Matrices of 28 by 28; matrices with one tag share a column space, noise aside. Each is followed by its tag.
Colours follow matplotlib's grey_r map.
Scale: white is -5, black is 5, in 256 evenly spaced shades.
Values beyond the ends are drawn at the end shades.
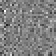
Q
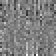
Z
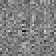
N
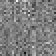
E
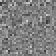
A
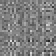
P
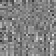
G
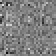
A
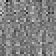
E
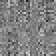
E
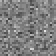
N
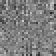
Z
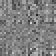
Z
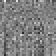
G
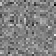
A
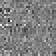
Q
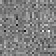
N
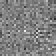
N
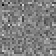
A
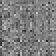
P
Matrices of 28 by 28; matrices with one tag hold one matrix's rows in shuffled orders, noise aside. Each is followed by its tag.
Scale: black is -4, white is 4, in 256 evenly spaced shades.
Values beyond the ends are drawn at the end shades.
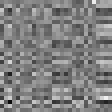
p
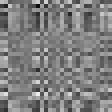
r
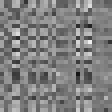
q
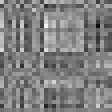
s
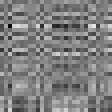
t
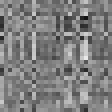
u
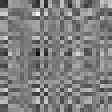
r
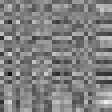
p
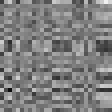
p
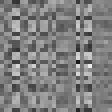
q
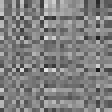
s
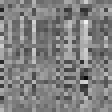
u
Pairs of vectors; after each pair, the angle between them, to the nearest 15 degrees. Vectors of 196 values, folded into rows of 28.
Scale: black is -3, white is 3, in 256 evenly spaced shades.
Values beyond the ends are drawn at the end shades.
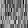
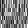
135 degrees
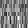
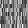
60 degrees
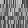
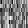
120 degrees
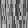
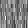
45 degrees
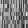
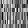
90 degrees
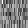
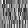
30 degrees
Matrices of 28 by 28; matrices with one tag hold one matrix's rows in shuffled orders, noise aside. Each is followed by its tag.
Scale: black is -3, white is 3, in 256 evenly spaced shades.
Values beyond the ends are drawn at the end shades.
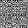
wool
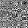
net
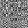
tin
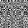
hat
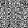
hat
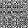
wool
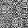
net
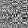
net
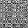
wool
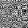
net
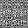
wool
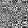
net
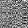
net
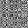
tin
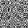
hat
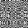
hat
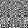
hat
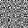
hat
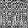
wool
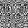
hat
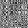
tin
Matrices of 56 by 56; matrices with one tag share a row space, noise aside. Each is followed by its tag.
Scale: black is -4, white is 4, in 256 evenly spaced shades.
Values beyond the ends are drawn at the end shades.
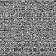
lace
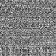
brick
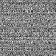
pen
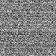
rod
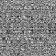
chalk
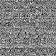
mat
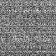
mat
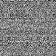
pen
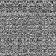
rod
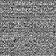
lace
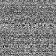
lace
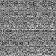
rod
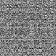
rod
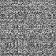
rod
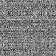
pen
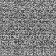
lace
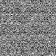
chalk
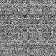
rod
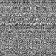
mat
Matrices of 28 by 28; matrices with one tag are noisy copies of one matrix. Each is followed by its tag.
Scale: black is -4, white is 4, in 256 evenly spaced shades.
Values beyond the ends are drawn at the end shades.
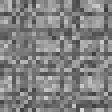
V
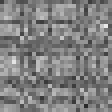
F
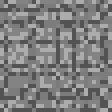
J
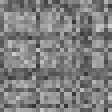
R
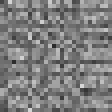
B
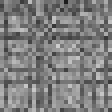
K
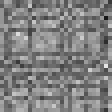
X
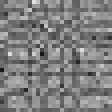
B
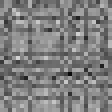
X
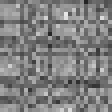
F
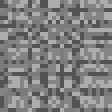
B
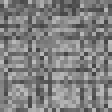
K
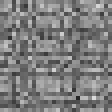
V
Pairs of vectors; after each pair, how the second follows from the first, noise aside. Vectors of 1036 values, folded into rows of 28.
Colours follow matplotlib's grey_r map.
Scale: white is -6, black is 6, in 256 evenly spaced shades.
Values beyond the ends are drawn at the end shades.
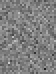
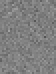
wrapped around, shrunk.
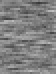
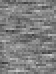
reversed, negated.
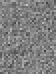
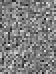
negated, scaled up.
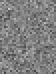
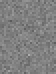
wrapped around, shrunk.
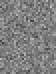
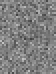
sign-scrambled.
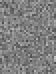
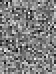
wrapped around, negated, scaled up.
